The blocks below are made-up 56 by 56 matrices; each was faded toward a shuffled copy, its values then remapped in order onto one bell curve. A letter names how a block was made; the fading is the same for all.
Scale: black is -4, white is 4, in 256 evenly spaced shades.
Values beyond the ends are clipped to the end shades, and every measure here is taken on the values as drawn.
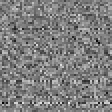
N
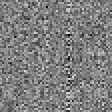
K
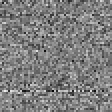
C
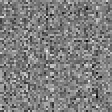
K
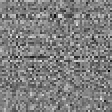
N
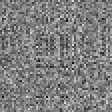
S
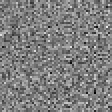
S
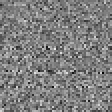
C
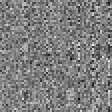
K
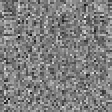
S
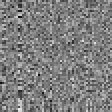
K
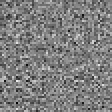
S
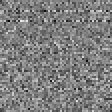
C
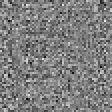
K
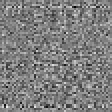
N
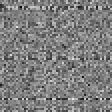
N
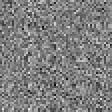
S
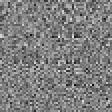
S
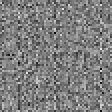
K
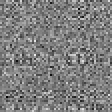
N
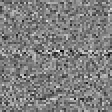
C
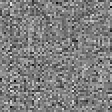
S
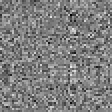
S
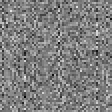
K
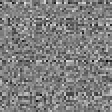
N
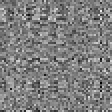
N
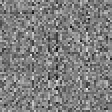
K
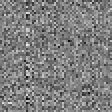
K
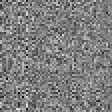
K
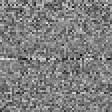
C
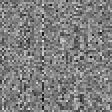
K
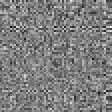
N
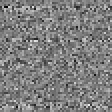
C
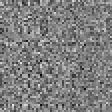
S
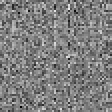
K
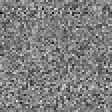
C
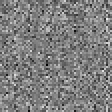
K
